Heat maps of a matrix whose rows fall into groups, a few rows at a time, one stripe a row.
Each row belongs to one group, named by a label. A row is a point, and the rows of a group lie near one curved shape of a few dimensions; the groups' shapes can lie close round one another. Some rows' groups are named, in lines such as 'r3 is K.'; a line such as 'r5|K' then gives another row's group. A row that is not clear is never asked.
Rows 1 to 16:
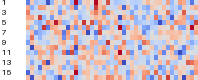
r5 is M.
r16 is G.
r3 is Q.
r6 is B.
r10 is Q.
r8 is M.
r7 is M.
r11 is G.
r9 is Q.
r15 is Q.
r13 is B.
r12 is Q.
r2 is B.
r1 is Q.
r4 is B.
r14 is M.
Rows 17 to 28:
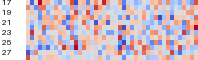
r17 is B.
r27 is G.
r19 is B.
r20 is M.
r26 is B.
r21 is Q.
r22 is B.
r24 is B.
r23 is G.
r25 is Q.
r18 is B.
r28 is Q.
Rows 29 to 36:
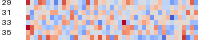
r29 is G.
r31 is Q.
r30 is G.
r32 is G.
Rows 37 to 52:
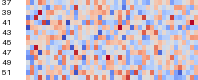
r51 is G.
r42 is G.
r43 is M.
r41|B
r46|G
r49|G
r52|G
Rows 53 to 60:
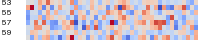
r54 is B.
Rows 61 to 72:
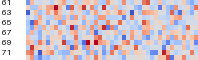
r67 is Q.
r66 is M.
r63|G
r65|G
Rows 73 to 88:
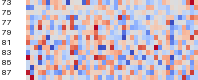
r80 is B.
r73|B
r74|Q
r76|B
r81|G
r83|G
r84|B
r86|Q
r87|G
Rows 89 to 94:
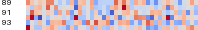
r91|G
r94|Q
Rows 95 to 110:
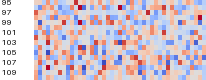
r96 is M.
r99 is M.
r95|B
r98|B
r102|G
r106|G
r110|G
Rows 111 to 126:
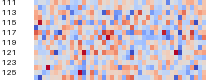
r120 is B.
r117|B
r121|B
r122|B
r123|M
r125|G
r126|Q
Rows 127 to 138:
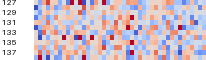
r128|Q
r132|G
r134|M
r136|M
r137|B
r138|Q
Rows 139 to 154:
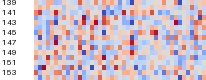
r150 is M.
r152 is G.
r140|G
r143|B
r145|Q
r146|B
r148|M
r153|Q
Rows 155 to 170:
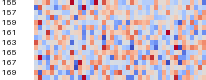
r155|G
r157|B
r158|B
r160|Q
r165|G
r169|G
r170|Q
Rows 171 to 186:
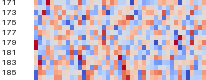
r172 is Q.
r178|Q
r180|G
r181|G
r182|M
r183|M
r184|M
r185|G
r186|G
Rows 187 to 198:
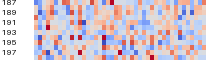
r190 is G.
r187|Q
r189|G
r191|M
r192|B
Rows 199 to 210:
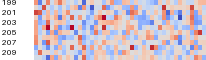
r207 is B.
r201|B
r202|M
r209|M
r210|B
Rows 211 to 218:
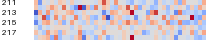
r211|Q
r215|G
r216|M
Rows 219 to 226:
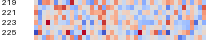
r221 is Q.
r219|G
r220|M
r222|M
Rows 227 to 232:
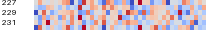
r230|M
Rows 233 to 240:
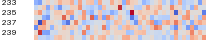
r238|G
